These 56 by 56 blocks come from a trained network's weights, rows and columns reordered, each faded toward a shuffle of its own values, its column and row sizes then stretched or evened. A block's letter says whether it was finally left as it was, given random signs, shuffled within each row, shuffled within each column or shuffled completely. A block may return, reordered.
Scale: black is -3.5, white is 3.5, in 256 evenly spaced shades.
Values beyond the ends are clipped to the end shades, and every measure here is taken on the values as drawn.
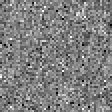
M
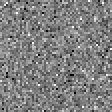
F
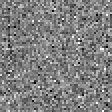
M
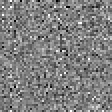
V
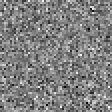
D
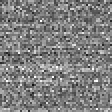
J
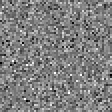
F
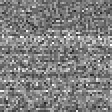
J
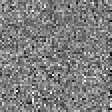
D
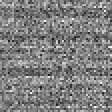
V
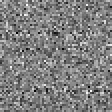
J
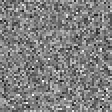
F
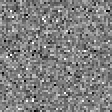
J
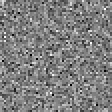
M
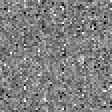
M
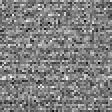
J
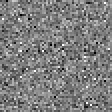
D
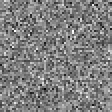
F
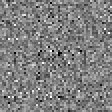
V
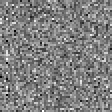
M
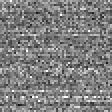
J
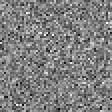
J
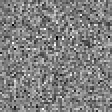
D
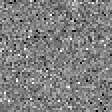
J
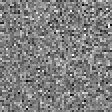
M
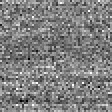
V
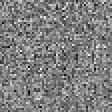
V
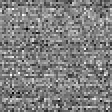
V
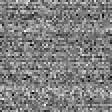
V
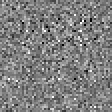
V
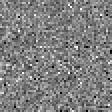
J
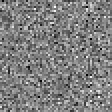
M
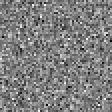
F
